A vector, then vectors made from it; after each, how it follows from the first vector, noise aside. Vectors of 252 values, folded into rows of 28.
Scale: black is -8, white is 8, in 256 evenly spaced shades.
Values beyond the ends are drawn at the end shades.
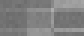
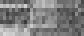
reversed, scaled up.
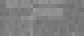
wrapped around, shrunk.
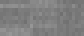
reversed, shrunk.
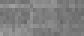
reversed, shrunk.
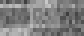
reversed, scaled up.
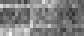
reversed, scaled up.
